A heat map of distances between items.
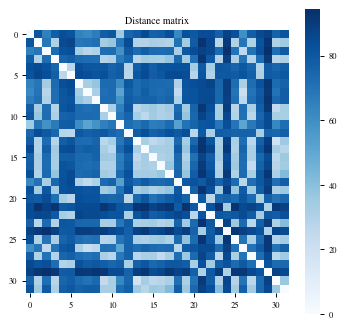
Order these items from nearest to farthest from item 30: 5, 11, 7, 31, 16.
16, 31, 11, 7, 5
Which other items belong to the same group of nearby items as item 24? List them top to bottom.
21, 29
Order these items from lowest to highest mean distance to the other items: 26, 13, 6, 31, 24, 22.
13, 31, 26, 6, 22, 24
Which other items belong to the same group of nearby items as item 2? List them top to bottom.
6, 7, 8, 18, 26
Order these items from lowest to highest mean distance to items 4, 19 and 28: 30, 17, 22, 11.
22, 30, 17, 11
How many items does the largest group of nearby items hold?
15
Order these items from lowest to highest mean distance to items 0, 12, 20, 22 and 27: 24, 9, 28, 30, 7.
28, 30, 9, 7, 24
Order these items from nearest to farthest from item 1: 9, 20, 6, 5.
9, 6, 20, 5
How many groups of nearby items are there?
5
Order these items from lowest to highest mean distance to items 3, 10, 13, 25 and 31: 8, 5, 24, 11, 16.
16, 11, 8, 5, 24
